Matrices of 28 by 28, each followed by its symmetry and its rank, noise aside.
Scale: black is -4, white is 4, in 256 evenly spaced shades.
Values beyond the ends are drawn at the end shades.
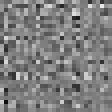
antisymmetric, rank four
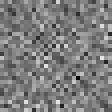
symmetric, rank eight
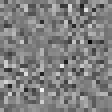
antisymmetric, rank six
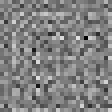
symmetric, rank six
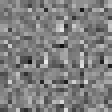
antisymmetric, rank four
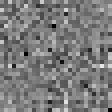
symmetric, rank eight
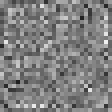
symmetric, rank six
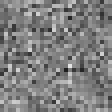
antisymmetric, rank eight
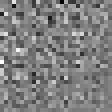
antisymmetric, rank six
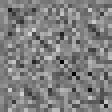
symmetric, rank eight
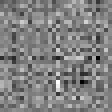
no symmetry, rank four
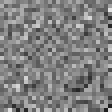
symmetric, rank six
